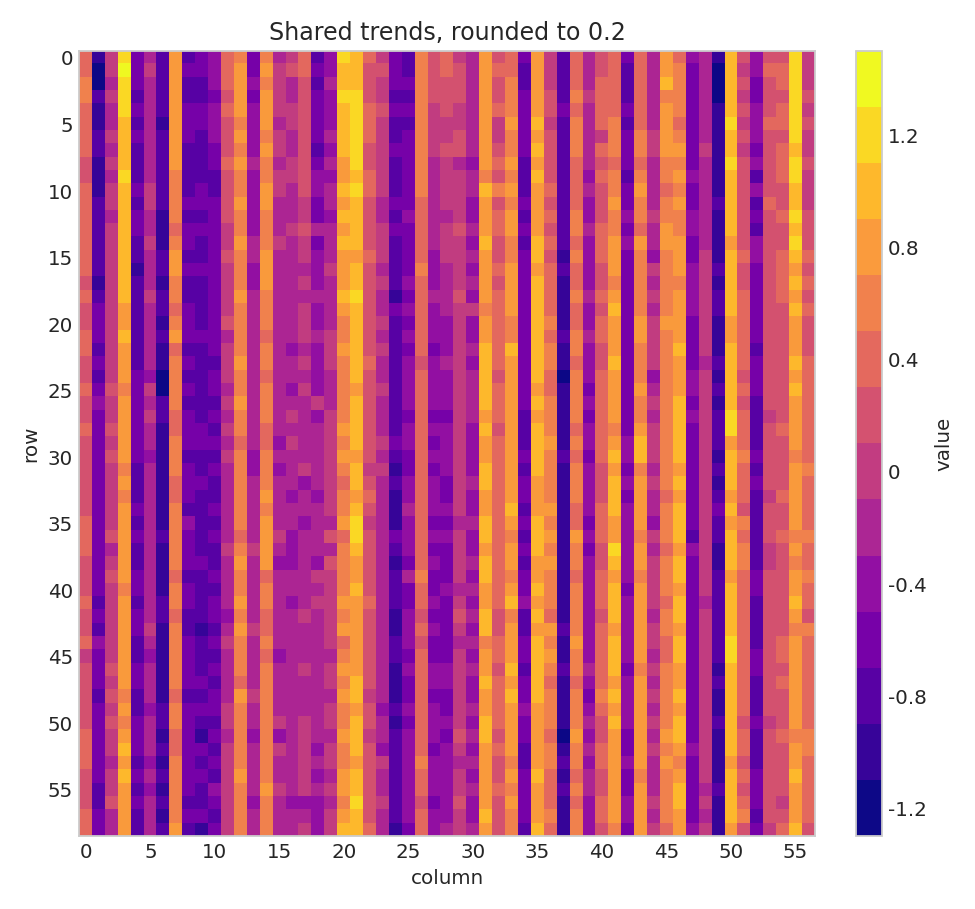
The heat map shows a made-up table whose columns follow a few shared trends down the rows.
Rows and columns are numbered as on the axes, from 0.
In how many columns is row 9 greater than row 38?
21
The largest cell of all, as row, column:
1, 3
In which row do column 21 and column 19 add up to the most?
36
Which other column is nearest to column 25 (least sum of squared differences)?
42
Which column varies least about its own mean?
53
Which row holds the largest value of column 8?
35
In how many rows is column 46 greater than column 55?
21
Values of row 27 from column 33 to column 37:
0.8 -0.8 0.8 0.6 -1
